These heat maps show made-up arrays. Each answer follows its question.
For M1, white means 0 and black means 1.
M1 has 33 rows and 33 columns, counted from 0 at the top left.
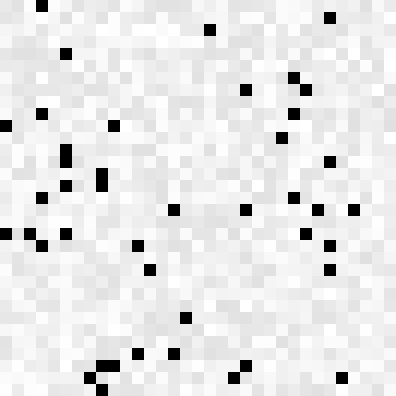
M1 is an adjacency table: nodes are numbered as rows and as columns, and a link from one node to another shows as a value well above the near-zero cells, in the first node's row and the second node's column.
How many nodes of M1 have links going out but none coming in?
10
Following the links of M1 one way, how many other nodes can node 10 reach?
4
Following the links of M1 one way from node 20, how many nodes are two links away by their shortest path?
1
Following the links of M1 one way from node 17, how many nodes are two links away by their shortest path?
5
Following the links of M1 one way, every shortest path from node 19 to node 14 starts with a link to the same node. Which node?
node 2
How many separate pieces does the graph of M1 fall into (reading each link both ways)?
3
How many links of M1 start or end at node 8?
4
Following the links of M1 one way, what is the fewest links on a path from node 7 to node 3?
2
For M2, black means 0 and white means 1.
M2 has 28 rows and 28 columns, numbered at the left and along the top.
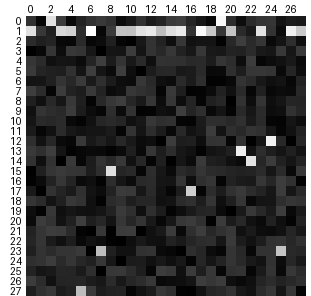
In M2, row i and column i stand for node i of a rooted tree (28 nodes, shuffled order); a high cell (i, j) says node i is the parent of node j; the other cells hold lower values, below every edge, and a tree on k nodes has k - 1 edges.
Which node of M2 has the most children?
1
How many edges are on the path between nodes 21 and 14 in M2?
3
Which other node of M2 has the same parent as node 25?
7
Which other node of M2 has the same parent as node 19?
2
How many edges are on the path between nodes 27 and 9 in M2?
2
